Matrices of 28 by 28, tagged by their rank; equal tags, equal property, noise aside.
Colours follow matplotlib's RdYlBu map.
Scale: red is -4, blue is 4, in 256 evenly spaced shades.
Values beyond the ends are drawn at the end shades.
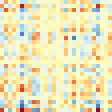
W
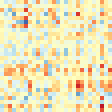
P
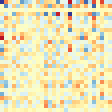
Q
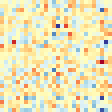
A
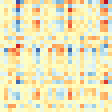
W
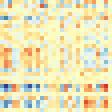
W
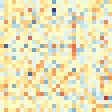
A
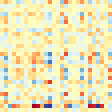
W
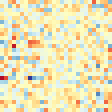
A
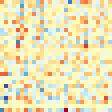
P
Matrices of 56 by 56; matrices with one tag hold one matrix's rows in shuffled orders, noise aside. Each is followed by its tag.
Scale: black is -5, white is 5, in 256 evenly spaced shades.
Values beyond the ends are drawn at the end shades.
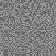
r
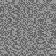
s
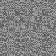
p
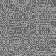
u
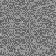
p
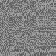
u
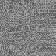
u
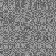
r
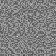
s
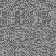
p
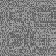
u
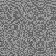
s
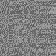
u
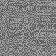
u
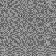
s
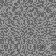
s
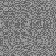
r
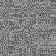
u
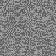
p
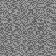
s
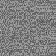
u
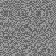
r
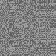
u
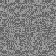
p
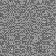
p
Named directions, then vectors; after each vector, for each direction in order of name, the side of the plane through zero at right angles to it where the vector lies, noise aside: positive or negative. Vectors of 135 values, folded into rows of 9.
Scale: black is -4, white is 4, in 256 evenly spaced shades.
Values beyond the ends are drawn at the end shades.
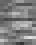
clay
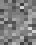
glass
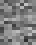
negative, positive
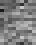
positive, positive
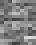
positive, negative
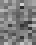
negative, negative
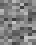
positive, negative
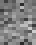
positive, positive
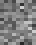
positive, positive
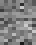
positive, positive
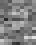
positive, negative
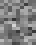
positive, negative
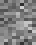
positive, positive
